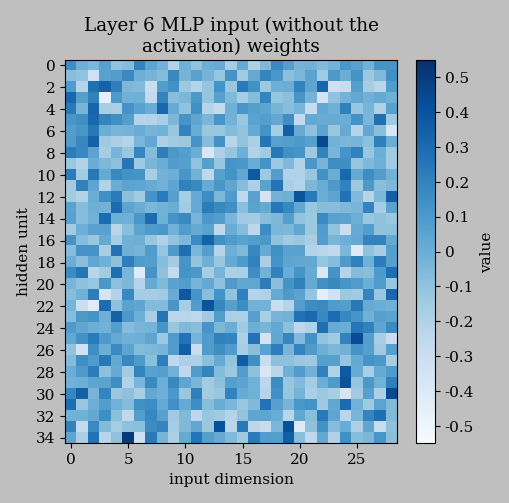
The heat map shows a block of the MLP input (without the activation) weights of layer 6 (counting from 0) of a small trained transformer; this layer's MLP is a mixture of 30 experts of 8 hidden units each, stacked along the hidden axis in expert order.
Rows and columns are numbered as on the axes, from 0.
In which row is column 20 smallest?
33
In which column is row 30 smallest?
24
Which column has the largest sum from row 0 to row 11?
2
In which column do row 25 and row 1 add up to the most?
25
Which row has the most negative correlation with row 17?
22
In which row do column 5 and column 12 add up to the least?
8
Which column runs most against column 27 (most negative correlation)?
9
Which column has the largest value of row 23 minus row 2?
23
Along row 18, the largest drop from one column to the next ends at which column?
17
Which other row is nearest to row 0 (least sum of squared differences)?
18
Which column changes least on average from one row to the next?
7
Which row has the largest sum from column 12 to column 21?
13
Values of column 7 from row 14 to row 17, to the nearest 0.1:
0.3 0.1 -0.1 0.1
